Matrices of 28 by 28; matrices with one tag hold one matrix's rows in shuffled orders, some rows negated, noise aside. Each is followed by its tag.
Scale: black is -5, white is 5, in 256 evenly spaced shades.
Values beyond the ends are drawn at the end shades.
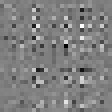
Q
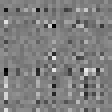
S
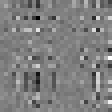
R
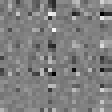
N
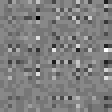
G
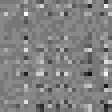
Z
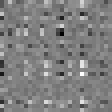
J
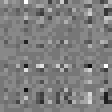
Z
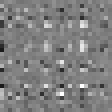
J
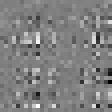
R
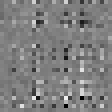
Q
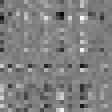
J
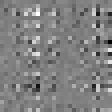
R
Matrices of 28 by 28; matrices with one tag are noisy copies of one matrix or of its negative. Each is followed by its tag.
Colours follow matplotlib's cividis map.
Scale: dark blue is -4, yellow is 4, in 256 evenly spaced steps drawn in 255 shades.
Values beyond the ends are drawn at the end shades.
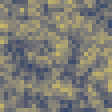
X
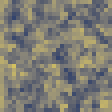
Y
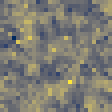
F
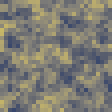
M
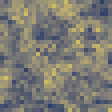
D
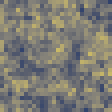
X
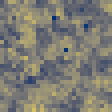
F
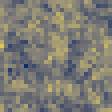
X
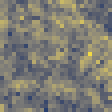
X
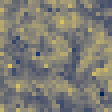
X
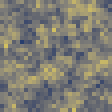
F
